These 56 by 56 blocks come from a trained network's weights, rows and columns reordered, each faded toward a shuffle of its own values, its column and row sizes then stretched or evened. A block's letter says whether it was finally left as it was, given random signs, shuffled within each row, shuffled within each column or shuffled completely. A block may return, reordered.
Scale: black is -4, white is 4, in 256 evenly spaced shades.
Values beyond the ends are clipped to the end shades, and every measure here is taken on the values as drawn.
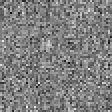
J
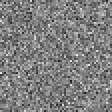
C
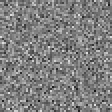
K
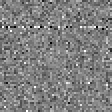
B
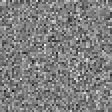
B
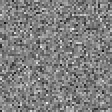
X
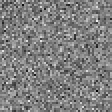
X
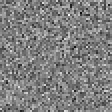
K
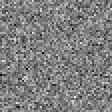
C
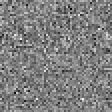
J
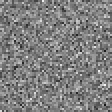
X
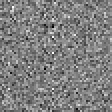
X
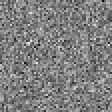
K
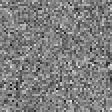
B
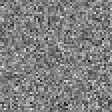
J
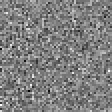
X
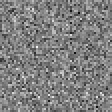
X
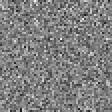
K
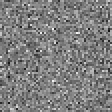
B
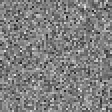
C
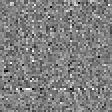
J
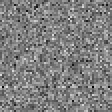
B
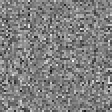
J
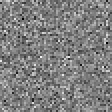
X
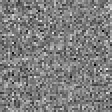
B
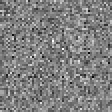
J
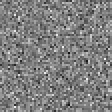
X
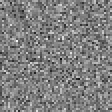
K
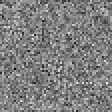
C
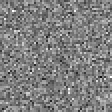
C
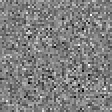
B
